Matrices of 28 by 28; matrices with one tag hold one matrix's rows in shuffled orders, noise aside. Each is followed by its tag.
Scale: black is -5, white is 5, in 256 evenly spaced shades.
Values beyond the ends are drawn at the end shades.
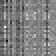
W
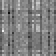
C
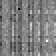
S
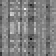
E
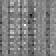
E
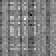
E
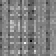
E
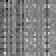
W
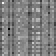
C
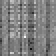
E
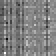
W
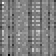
C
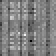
E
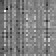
W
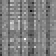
E
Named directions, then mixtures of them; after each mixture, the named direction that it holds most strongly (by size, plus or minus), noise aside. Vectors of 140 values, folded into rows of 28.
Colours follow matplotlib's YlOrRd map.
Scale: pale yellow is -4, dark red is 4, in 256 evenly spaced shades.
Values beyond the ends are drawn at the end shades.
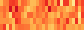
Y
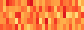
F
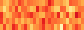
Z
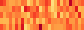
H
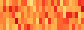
F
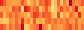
H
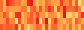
F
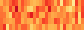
Y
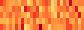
H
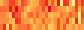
Y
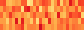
H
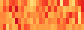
Y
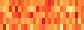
Z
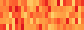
Y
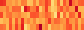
H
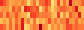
H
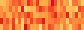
H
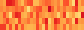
F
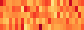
H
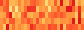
Y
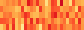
H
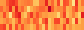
Y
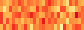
Z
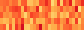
H
